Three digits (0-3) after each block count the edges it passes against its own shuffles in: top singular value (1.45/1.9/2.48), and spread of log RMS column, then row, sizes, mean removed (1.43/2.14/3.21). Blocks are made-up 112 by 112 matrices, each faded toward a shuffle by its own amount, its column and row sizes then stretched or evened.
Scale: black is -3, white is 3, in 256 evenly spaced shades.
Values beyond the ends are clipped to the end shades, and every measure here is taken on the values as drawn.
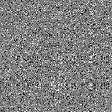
2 1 1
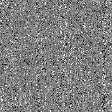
1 2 0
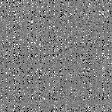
0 3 2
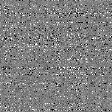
0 2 3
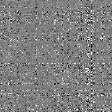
1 3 3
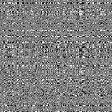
3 2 3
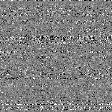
1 1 3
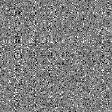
2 2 1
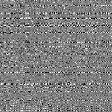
3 0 3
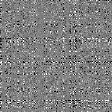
2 3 3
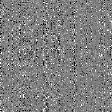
2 3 1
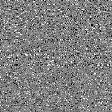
2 0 2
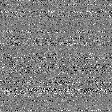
0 0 3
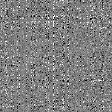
1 3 2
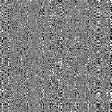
3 3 1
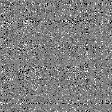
0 2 2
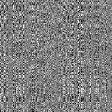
3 3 0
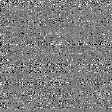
1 2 3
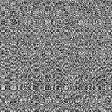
3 0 2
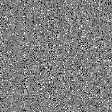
1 2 1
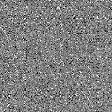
2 1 1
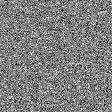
1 0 0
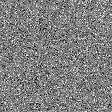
1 0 0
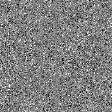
0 2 0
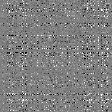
1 3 3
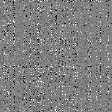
0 3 2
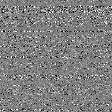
1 0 3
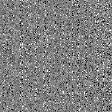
0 3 1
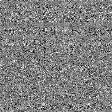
0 1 2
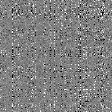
2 3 2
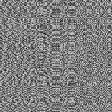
3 0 0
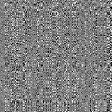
3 3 1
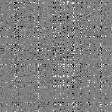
2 3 3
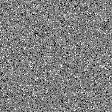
0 1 1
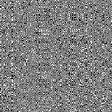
3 2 0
